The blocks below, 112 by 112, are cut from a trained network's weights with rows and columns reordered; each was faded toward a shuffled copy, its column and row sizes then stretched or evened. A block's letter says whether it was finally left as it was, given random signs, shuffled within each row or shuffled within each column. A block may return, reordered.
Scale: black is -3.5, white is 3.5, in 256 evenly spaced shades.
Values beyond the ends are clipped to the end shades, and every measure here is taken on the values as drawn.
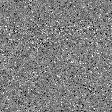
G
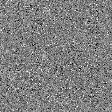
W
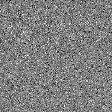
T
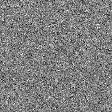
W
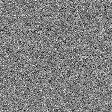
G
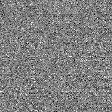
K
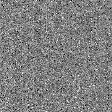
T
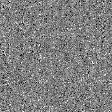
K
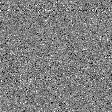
G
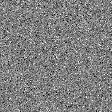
T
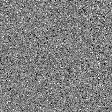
T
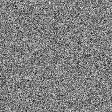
G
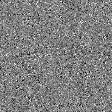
W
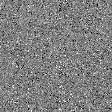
W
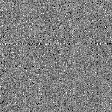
K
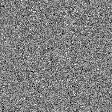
W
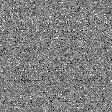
G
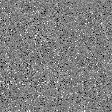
W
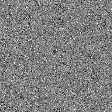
T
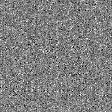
K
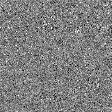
W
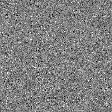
W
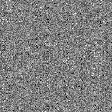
K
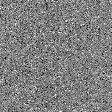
T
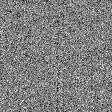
T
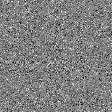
K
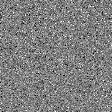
W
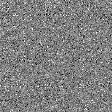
W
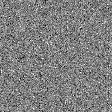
T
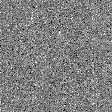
T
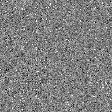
K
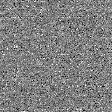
K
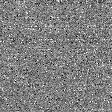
G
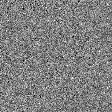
W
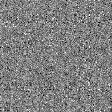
K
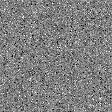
T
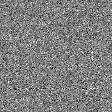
W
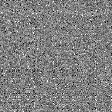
K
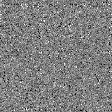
K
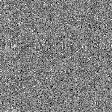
K
